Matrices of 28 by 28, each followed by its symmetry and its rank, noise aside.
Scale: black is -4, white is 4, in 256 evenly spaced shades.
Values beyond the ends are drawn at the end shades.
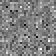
symmetric, rank six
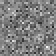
symmetric, rank seven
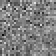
antisymmetric, rank six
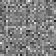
no symmetry, rank six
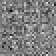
no symmetry, rank six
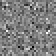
antisymmetric, rank six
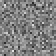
no symmetry, rank five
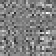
no symmetry, rank five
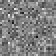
symmetric, rank five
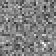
symmetric, rank seven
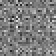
no symmetry, rank five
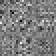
symmetric, rank six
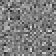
symmetric, rank five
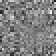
no symmetry, rank six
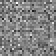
no symmetry, rank five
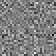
antisymmetric, rank six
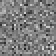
no symmetry, rank seven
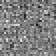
antisymmetric, rank six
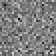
symmetric, rank six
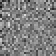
no symmetry, rank six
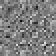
symmetric, rank five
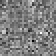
no symmetry, rank six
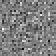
no symmetry, rank six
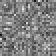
symmetric, rank six
